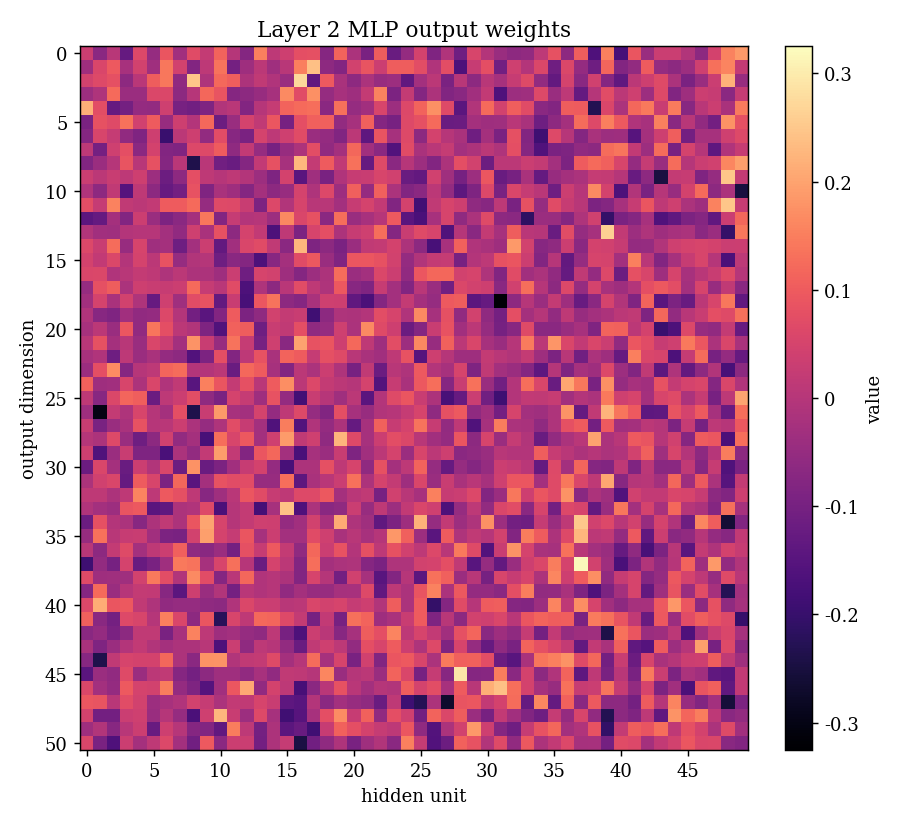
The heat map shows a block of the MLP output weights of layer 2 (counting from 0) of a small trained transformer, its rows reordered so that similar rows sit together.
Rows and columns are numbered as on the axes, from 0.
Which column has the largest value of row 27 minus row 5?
15
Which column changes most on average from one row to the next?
48
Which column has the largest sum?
36
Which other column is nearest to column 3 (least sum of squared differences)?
14
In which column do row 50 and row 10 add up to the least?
49
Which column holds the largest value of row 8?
16
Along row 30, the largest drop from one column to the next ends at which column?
9
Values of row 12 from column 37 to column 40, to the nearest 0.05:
0 0.05 -0.2 -0.1
